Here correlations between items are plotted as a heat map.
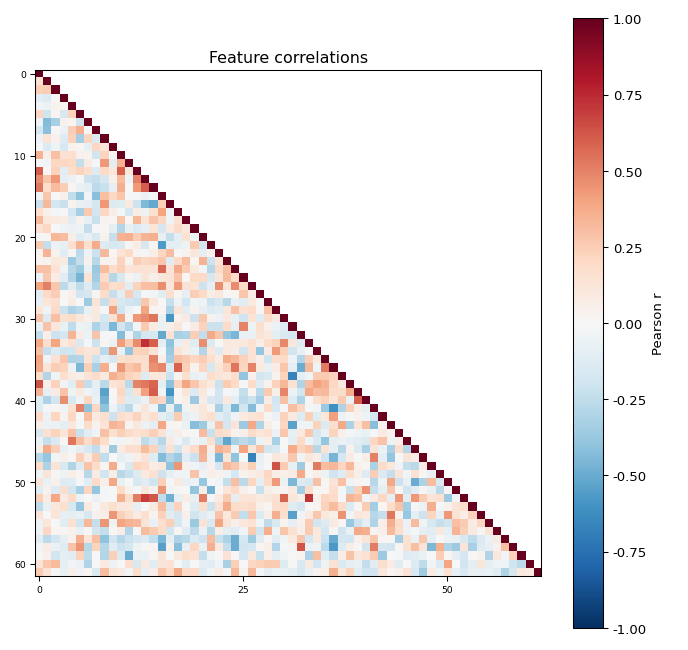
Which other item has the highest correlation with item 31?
25
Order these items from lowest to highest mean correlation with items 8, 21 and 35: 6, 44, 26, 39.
39, 44, 26, 6
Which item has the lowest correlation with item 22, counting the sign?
47
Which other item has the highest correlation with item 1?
26
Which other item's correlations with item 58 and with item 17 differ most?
36
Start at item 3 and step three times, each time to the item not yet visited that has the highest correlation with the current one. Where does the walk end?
14
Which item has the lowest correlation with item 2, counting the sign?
6
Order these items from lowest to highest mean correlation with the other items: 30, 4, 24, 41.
41, 4, 24, 30
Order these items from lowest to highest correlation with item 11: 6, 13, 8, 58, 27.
58, 13, 6, 27, 8
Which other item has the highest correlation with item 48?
29
